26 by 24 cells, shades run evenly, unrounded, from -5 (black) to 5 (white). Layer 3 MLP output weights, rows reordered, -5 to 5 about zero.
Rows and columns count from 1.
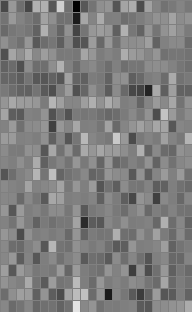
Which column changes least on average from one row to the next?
23
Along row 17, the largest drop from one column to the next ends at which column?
20
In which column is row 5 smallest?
1
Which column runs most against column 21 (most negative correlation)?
9
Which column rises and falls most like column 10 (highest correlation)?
4
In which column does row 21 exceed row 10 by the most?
7
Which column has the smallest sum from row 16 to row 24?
11
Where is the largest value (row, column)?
26, 10
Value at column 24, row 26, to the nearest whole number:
2
